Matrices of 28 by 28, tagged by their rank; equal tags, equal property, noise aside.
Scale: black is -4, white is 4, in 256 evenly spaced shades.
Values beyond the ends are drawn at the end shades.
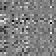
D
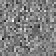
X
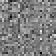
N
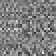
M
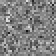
X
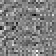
M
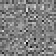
N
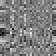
M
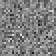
X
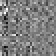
M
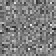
N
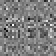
M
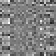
D
